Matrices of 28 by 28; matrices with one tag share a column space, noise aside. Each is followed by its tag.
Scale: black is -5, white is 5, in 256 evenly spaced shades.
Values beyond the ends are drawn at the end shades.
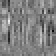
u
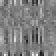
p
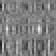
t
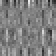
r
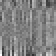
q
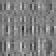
t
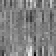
q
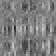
t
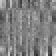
q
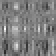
t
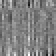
q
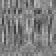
u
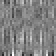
p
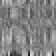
p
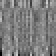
q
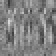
u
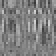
u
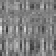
t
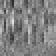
u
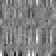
p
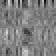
r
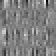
r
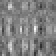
t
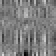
p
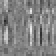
u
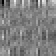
r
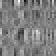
r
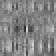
t
